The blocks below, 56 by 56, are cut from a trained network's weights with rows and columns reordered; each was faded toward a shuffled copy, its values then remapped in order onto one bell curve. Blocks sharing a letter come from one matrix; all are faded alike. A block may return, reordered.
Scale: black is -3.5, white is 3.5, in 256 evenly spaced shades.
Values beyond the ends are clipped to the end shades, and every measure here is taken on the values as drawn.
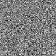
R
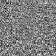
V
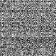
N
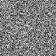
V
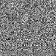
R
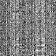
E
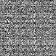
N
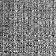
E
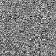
R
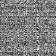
N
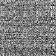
N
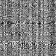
E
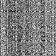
E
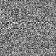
R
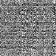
N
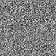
R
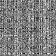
E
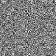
V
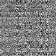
N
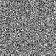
R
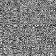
R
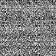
N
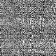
N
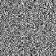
V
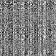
E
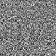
R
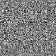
R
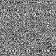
R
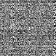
N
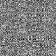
R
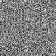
R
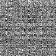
N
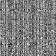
E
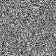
V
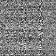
N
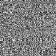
R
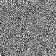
V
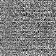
N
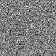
V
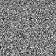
R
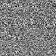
R
